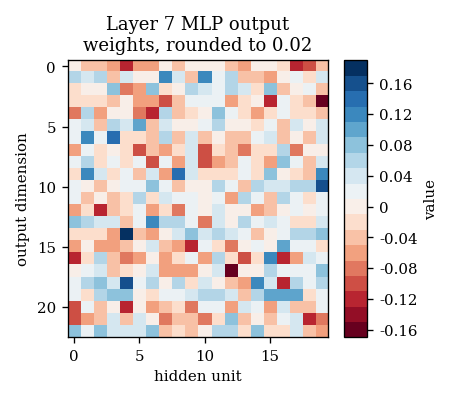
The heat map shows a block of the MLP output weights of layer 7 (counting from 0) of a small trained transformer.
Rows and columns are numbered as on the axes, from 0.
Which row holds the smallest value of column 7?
3
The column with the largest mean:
11
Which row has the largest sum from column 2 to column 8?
18
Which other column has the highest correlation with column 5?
17
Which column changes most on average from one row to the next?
4
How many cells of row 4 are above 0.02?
3
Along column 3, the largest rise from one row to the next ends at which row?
2
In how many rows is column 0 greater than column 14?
5
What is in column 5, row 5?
0.1
